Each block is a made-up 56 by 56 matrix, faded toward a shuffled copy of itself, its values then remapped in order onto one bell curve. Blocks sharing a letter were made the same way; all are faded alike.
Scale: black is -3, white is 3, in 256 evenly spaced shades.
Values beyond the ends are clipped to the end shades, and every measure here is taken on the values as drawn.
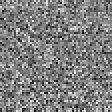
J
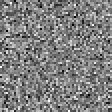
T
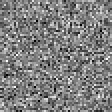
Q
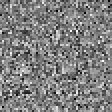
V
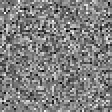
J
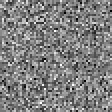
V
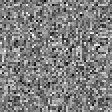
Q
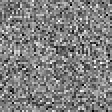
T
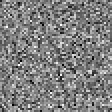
Q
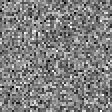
T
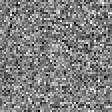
T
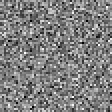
Q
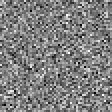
T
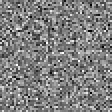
T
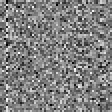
V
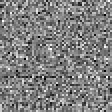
J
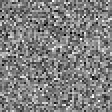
T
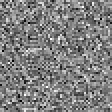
Q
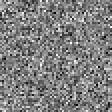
T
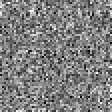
J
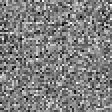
Q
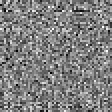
J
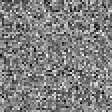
J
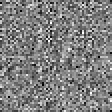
V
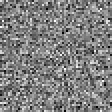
Q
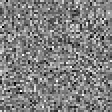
T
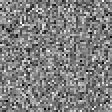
T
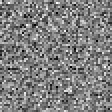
T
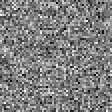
T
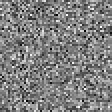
T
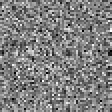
Q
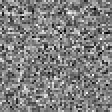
J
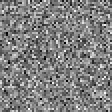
T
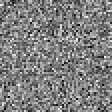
T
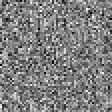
V
